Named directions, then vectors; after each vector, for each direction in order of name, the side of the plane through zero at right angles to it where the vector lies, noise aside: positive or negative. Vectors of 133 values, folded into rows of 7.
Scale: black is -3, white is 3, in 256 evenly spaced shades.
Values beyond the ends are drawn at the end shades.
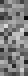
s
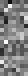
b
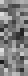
negative, negative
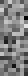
negative, positive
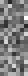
positive, negative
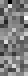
positive, negative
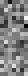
positive, negative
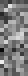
positive, positive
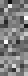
positive, negative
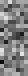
negative, negative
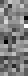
negative, positive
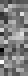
positive, positive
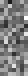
positive, negative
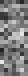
positive, positive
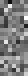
positive, negative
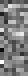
positive, positive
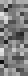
negative, negative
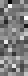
positive, negative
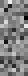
negative, positive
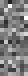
positive, negative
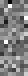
positive, negative
